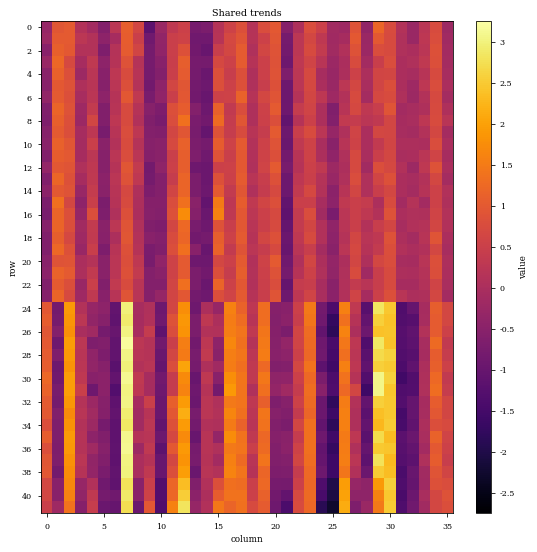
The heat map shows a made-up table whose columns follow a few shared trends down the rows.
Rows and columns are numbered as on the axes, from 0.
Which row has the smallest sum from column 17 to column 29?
41
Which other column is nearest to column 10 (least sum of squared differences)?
5
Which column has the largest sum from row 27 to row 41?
7
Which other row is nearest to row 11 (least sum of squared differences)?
21
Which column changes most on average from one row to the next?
15
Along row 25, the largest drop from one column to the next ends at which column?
31
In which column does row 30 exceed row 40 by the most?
29
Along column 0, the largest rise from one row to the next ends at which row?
24
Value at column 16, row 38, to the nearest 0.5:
1.5
